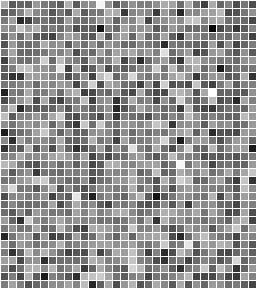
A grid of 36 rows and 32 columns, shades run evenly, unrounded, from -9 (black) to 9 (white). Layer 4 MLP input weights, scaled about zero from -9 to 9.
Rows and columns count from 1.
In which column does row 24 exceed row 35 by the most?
6
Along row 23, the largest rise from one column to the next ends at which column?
31
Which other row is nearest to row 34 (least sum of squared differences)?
2
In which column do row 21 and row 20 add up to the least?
12
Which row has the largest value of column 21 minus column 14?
7
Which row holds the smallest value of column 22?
16
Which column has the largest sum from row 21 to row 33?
17
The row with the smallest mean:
14
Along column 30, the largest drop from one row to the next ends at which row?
34
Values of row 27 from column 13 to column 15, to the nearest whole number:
0 1 3
